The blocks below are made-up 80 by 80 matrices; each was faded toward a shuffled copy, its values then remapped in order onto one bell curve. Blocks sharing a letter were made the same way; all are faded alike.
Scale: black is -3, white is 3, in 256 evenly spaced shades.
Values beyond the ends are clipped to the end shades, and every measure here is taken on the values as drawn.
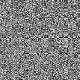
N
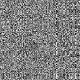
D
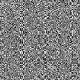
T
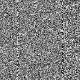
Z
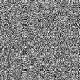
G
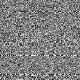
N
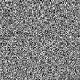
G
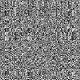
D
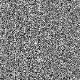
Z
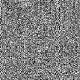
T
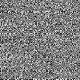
N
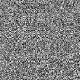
G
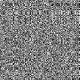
D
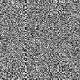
D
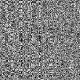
D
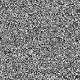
G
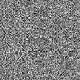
G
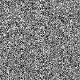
Z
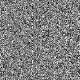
Z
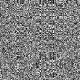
D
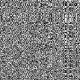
T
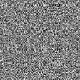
D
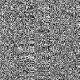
D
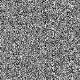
Z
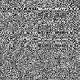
N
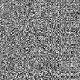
D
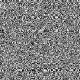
N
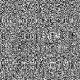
G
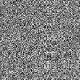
G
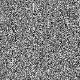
Z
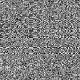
N
